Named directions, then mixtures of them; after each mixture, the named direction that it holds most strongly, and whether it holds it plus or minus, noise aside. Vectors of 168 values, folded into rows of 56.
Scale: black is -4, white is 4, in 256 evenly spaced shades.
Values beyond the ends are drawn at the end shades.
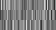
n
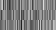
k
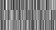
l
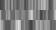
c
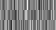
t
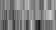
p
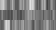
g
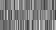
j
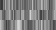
c, plus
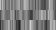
c, minus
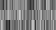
g, minus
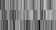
p, plus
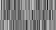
n, minus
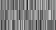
t, minus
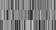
j, minus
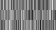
l, plus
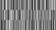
l, plus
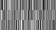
k, minus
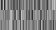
l, plus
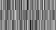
t, minus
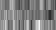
p, minus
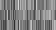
p, plus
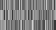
j, minus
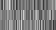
k, minus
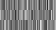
t, plus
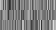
k, plus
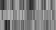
g, minus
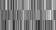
p, plus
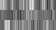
g, plus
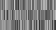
j, minus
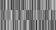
l, plus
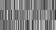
j, plus
